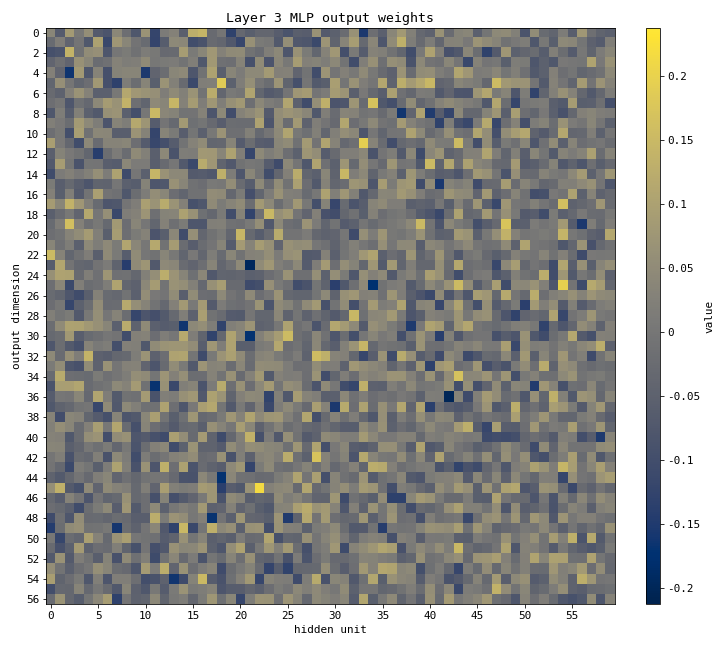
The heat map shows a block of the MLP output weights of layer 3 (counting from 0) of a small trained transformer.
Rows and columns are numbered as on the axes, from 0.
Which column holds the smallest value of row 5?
7
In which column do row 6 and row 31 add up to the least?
49
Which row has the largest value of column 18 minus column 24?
14
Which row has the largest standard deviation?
25
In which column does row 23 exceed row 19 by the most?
56
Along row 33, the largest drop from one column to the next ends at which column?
40
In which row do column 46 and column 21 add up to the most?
6
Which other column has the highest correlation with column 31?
46
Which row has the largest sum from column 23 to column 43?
51
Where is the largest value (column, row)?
22, 45
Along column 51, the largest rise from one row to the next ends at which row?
36
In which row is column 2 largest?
19
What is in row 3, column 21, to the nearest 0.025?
-0.1
